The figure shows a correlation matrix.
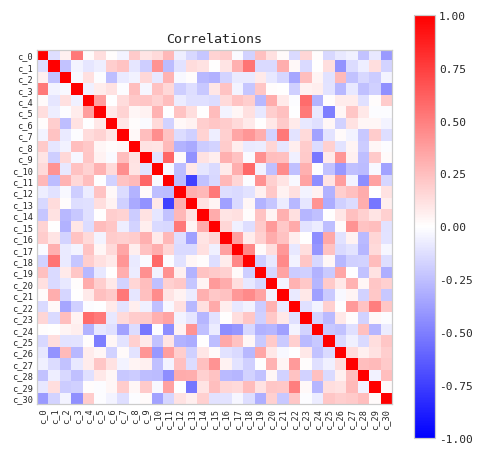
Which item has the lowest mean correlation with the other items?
c_24
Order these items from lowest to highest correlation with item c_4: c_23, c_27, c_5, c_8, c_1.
c_1, c_27, c_8, c_5, c_23
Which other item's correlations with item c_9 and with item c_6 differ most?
c_11
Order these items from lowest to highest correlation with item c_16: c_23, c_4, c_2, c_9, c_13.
c_13, c_2, c_23, c_4, c_9
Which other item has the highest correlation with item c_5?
c_23
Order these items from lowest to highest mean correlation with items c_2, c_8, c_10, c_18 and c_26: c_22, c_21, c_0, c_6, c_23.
c_22, c_6, c_0, c_21, c_23
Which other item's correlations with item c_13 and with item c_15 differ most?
c_29
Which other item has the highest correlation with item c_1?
c_18
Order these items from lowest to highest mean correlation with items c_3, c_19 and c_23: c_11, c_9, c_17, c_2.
c_17, c_2, c_9, c_11
